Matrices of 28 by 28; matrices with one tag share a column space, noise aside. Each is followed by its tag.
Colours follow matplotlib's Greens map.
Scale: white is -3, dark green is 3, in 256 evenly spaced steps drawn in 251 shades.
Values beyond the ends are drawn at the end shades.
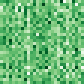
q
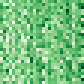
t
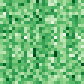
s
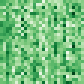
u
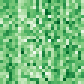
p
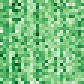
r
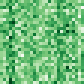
r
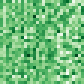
s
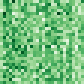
q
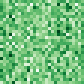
r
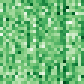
u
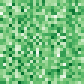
s
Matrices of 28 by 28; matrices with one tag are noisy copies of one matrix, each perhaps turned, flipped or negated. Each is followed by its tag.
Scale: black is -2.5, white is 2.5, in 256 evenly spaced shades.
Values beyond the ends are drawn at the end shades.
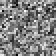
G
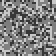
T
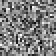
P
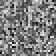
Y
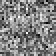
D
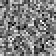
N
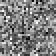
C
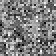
D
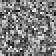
Y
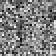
D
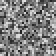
G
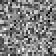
N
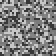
Y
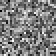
G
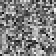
D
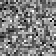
Y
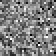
N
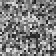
D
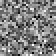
G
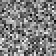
Y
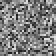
P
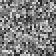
D
